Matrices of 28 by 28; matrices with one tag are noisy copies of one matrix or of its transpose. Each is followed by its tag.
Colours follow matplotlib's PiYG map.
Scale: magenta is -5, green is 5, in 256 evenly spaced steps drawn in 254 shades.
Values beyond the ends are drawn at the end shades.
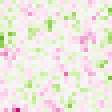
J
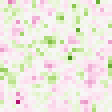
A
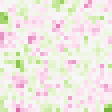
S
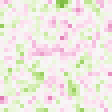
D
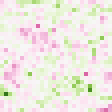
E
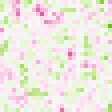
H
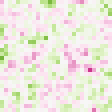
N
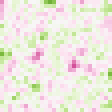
N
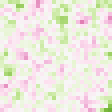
S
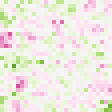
S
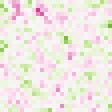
H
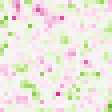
H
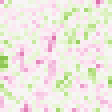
D
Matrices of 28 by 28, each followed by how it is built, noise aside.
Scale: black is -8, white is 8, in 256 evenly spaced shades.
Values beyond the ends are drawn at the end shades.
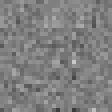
low rank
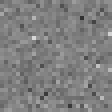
sparse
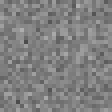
blocks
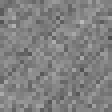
Hankel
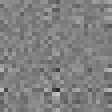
low rank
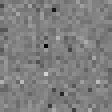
sparse
